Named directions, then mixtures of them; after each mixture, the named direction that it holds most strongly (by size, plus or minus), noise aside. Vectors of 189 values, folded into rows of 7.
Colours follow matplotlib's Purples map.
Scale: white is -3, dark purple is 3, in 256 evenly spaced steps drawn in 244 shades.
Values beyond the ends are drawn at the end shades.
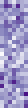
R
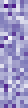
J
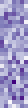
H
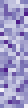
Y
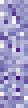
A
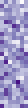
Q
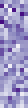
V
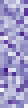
Y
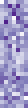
A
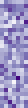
H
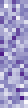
R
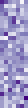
A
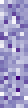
A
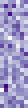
J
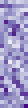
Q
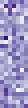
J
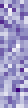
V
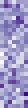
R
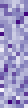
Y
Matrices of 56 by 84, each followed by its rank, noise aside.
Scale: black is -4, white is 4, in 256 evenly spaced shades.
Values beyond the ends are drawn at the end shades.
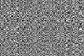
six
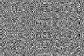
seven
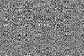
seven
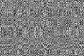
eight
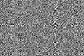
six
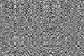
five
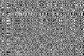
five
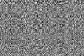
six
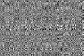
seven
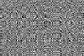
five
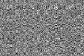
seven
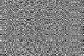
six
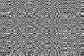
four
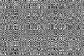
five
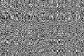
five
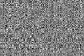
eight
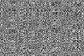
seven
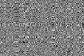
six
